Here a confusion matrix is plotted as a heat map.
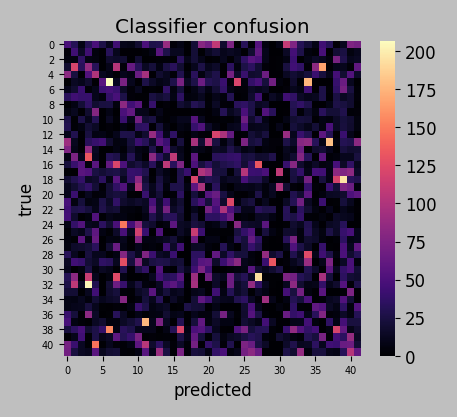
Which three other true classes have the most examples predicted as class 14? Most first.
16, 0, 22
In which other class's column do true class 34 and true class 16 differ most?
27
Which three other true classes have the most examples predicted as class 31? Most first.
0, 12, 36
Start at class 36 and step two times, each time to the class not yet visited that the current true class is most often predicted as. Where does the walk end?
1
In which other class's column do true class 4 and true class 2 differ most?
11
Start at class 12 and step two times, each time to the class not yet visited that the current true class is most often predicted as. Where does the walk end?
23
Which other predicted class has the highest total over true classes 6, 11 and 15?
3
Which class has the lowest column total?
17
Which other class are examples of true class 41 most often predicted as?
40
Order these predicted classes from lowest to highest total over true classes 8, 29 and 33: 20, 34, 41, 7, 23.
41, 7, 20, 23, 34
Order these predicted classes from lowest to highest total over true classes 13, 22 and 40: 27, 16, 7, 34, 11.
7, 16, 27, 34, 11
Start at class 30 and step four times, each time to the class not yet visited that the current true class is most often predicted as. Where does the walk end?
18
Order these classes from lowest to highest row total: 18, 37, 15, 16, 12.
37, 12, 15, 18, 16
